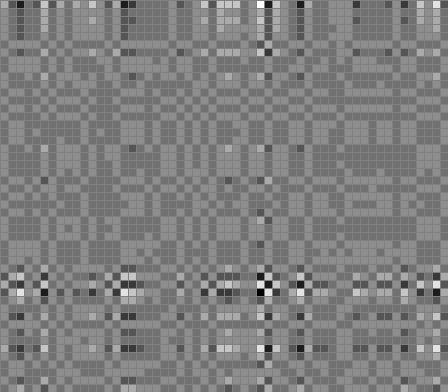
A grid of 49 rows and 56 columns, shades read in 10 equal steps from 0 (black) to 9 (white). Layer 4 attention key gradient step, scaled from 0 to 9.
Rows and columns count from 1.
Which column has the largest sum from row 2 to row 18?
33
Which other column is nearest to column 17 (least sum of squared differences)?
51
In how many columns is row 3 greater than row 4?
7
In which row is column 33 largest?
1
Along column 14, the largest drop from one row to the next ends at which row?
36
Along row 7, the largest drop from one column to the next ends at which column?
34
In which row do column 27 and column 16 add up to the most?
37
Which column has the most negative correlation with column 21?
25
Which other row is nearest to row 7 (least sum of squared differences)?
3
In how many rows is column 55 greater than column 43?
18
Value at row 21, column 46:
4
